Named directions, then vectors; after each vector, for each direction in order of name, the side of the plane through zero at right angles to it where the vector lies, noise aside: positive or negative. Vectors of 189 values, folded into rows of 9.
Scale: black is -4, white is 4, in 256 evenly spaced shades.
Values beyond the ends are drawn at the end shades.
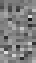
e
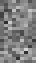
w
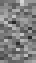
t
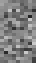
negative, negative, negative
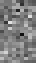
positive, negative, positive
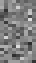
negative, negative, positive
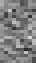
negative, negative, negative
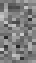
positive, positive, negative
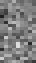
negative, negative, positive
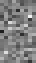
positive, negative, positive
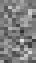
negative, positive, positive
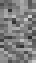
positive, positive, positive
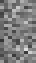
negative, positive, positive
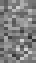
negative, positive, positive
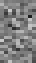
negative, negative, negative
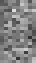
positive, positive, positive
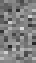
positive, negative, positive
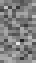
positive, negative, negative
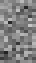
negative, positive, negative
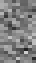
negative, negative, negative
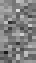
negative, positive, negative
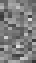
negative, negative, positive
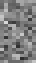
positive, positive, negative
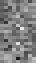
positive, negative, positive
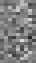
negative, positive, positive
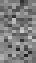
positive, negative, negative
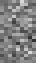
negative, positive, positive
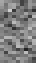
negative, negative, negative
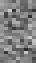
negative, negative, negative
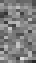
negative, negative, positive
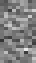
positive, positive, positive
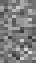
negative, positive, positive
